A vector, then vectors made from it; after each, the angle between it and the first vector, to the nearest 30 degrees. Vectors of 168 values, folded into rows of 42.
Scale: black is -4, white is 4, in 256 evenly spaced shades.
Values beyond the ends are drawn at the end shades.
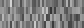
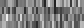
90 degrees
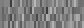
150 degrees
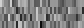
60 degrees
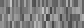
30 degrees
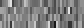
60 degrees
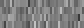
60 degrees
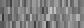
150 degrees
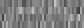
120 degrees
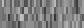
120 degrees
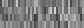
120 degrees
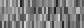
60 degrees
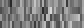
150 degrees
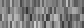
30 degrees
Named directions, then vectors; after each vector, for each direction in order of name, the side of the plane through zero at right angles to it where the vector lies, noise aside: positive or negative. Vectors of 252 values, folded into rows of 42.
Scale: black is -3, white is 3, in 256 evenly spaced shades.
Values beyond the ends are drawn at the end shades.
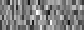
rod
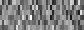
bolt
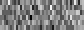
negative, negative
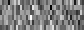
positive, positive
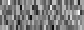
negative, negative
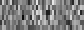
negative, positive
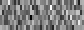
negative, negative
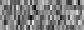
negative, negative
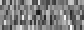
positive, negative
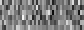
positive, negative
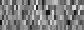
negative, positive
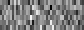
positive, positive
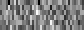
positive, positive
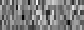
negative, positive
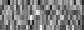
positive, positive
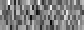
negative, negative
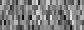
negative, positive
